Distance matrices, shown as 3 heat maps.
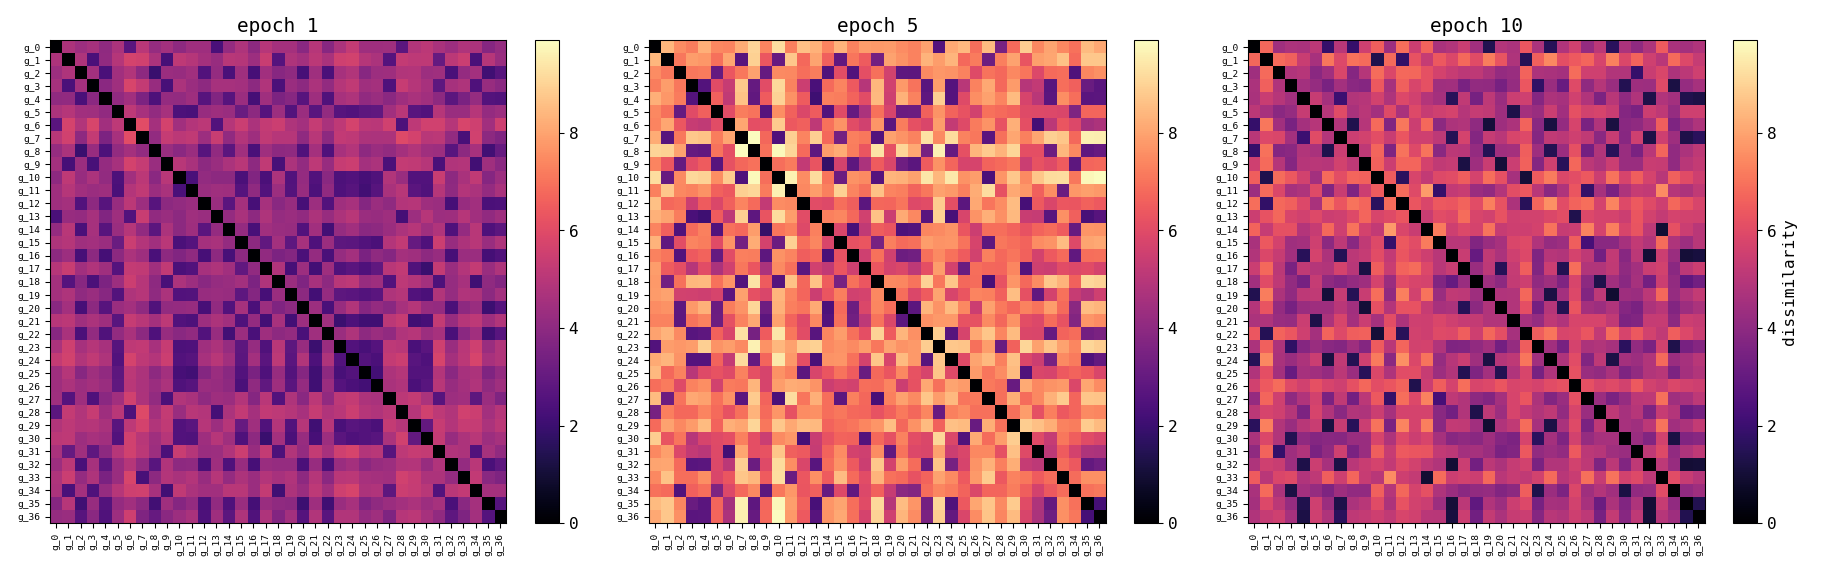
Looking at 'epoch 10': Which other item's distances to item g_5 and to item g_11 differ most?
g_21
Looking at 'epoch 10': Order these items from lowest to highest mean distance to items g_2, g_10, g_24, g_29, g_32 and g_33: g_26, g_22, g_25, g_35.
g_35, g_25, g_22, g_26
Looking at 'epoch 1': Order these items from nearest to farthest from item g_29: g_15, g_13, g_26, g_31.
g_26, g_15, g_13, g_31
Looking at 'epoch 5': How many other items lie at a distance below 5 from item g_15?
5
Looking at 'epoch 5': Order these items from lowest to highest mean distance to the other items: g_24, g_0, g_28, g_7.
g_24, g_28, g_7, g_0
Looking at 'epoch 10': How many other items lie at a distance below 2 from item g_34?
3
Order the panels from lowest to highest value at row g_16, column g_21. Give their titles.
epoch 5, epoch 1, epoch 10
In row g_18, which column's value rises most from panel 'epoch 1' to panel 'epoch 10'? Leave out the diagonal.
g_1
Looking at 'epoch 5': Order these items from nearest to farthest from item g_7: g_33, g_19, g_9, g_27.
g_27, g_9, g_19, g_33
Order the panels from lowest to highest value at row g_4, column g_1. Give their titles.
epoch 1, epoch 10, epoch 5
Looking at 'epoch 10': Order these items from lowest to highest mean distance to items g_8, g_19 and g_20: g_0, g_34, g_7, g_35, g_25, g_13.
g_0, g_25, g_34, g_35, g_7, g_13
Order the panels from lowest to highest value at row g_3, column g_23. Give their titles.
epoch 10, epoch 1, epoch 5
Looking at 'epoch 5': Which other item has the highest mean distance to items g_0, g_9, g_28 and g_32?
g_10
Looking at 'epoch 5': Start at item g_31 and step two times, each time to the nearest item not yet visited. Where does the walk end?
g_19
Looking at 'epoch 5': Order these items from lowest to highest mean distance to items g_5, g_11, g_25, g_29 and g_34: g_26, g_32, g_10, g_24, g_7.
g_26, g_32, g_24, g_7, g_10
